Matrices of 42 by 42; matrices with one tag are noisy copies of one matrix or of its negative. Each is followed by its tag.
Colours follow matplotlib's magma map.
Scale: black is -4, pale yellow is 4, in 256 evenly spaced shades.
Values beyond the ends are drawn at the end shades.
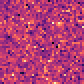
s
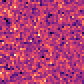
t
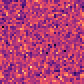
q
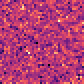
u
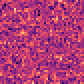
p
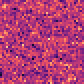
p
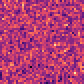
q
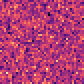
t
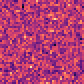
q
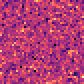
q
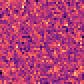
q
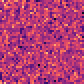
q
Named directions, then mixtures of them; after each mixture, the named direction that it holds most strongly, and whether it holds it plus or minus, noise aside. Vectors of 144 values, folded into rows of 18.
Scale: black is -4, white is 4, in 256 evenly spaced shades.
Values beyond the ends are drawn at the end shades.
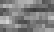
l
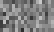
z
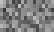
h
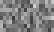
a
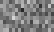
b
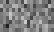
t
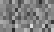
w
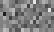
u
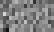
u, minus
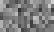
a, plus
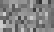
z, minus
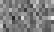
a, plus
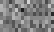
b, plus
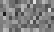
u, plus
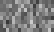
a, minus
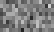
z, plus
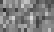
a, minus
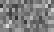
t, minus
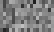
u, minus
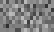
t, plus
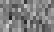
t, minus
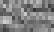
l, plus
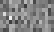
t, plus
